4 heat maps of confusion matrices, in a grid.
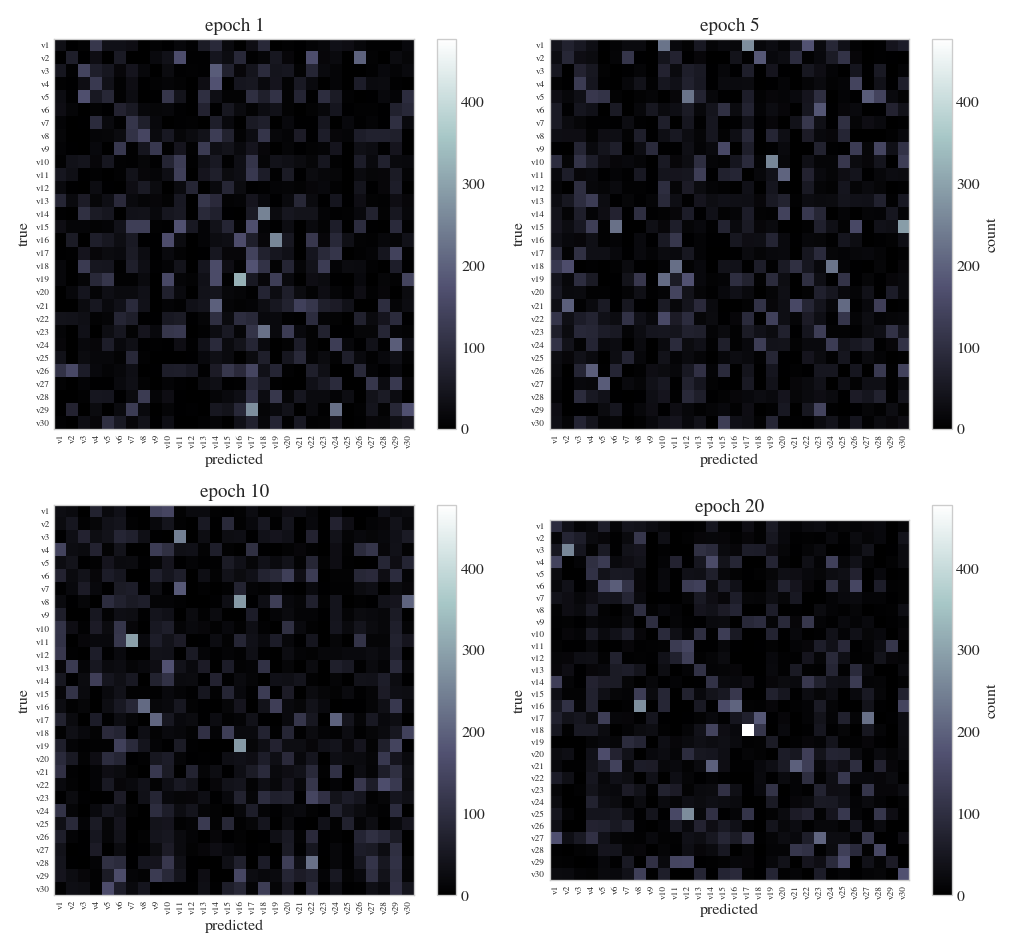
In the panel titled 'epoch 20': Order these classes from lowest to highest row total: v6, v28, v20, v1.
v1, v28, v20, v6
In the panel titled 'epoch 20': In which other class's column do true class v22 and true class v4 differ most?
v14
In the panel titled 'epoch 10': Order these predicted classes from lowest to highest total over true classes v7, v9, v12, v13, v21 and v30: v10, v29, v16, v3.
v3, v16, v10, v29
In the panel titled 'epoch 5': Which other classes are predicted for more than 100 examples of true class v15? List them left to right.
v4, v6, v26, v30
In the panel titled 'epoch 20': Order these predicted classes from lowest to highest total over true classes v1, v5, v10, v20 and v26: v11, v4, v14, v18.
v18, v11, v14, v4
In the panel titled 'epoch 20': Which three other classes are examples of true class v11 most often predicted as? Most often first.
v12, v29, v25
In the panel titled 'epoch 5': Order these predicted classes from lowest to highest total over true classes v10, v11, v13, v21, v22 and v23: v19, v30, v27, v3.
v27, v30, v3, v19
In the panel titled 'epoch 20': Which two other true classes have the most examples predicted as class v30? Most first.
v16, v15
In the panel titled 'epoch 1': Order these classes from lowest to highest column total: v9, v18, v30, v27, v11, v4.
v9, v27, v30, v4, v11, v18
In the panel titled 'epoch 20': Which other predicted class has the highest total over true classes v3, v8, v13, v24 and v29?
v2
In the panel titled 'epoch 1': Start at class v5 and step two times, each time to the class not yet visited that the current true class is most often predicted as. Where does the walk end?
v14
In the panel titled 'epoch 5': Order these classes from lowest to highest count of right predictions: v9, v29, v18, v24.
v29, v18, v9, v24
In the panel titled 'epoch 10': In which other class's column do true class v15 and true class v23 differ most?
v22
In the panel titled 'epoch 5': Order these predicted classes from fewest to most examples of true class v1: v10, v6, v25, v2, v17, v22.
v6, v25, v2, v22, v10, v17
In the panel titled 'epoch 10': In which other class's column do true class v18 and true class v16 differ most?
v8
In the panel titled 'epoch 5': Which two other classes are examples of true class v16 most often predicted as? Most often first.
v11, v19
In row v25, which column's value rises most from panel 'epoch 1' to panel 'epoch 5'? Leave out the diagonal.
v19
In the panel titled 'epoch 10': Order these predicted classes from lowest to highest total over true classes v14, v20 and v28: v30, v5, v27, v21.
v30, v21, v27, v5
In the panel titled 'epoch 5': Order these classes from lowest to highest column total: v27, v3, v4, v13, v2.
v27, v2, v13, v4, v3
